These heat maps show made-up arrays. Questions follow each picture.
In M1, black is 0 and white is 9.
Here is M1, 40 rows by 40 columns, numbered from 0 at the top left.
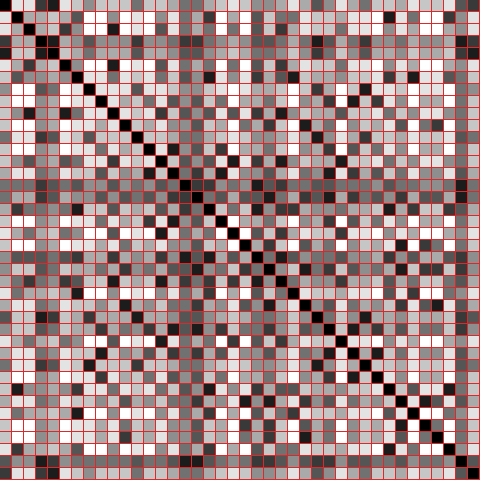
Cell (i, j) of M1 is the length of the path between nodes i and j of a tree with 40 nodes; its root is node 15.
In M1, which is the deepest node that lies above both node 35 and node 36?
22
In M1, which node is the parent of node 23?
21
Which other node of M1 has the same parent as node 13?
9
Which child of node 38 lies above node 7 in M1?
3
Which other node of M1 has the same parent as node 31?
8
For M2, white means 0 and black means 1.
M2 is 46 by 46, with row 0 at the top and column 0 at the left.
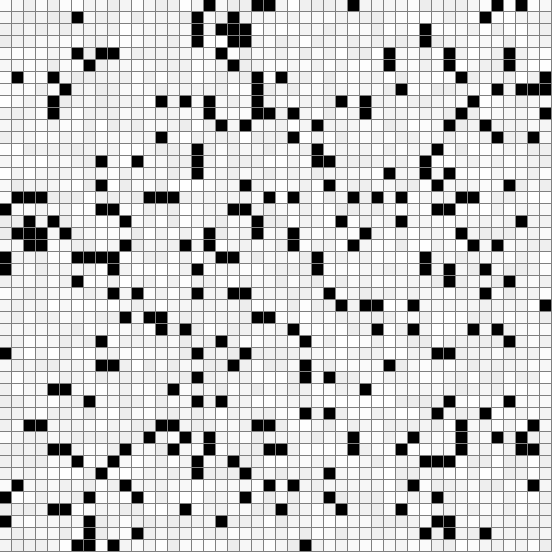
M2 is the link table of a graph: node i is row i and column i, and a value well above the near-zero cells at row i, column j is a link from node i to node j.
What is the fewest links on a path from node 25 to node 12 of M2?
3
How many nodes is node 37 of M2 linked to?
12
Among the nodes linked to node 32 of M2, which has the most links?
node 4
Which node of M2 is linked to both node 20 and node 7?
node 41
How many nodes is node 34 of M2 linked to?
4
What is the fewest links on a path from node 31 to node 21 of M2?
4
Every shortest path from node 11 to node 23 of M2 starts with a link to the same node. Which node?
node 44
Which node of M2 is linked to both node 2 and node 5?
node 19
